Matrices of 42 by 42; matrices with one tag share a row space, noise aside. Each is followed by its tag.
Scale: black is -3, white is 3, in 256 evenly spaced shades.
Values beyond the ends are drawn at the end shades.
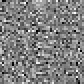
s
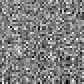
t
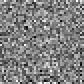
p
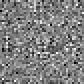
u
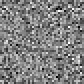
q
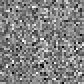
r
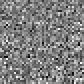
q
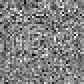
r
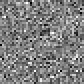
p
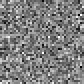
q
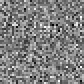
p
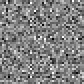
u
